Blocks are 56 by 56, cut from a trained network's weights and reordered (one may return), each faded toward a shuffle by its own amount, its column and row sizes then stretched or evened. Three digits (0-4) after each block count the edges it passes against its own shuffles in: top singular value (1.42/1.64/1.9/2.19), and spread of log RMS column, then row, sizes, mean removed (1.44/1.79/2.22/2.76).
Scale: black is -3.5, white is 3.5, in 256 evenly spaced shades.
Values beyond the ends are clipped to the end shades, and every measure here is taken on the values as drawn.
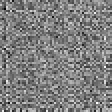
4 0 2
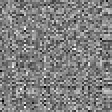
4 3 0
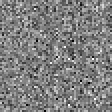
1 1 0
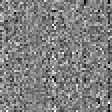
2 3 0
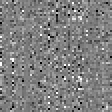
0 4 0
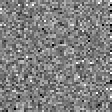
2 1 0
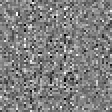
0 4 0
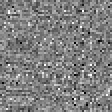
2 0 1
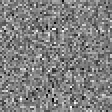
0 1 1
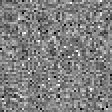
3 0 0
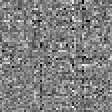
2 2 3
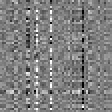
4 4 2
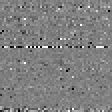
3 0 3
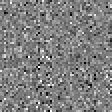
0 2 1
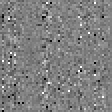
0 3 0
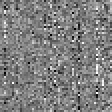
1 4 0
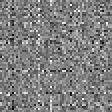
3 2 3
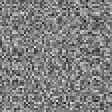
4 0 1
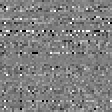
2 0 4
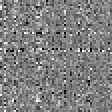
0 4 2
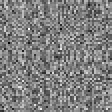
4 0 1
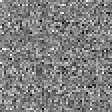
0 0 3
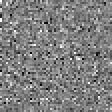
0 2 2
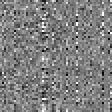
3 4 1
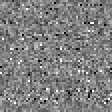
1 0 3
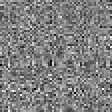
3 2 2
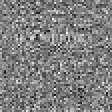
3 3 0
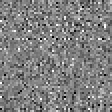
2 1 2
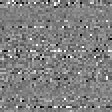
0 0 4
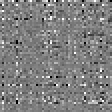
2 3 4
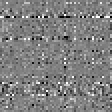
2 3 4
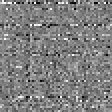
2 0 4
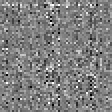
0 4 1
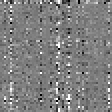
3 4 3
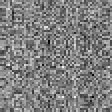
4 0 1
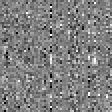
1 4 1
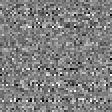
1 0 4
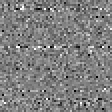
1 0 3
